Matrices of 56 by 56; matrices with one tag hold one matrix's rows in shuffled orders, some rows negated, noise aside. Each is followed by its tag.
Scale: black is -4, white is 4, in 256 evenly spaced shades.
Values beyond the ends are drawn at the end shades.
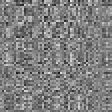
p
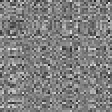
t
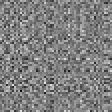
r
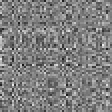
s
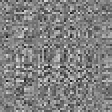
p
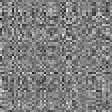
s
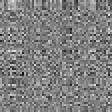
t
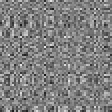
r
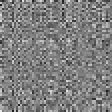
s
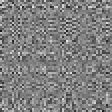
s
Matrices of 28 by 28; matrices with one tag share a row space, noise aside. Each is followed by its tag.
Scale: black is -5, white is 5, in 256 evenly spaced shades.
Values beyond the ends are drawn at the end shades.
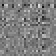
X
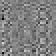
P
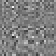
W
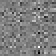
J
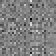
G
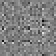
X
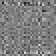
X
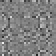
P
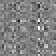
J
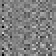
P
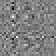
W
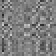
P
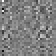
P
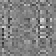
P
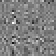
W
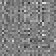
X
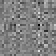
J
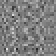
W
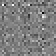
X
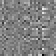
X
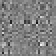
P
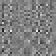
P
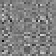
P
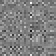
G
